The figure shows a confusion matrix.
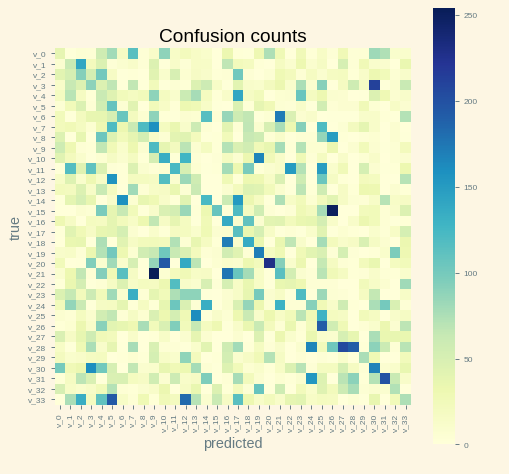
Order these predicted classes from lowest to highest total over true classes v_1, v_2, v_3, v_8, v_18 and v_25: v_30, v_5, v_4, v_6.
v_6, v_5, v_30, v_4
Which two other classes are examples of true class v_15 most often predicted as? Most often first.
v_26, v_17
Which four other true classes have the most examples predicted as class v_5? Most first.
v_33, v_12, v_7, v_19
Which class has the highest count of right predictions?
v_20
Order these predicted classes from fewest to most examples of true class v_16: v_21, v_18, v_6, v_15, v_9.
v_15, v_6, v_21, v_9, v_18
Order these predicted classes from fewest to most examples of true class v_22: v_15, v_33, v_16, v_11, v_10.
v_15, v_10, v_16, v_33, v_11
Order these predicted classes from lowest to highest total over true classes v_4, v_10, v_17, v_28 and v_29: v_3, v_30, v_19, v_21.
v_21, v_3, v_30, v_19
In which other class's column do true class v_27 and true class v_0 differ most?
v_7
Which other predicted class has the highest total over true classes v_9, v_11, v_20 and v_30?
v_3
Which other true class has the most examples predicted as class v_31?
v_24
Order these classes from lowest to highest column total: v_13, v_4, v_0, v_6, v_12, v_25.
v_0, v_6, v_13, v_12, v_4, v_25
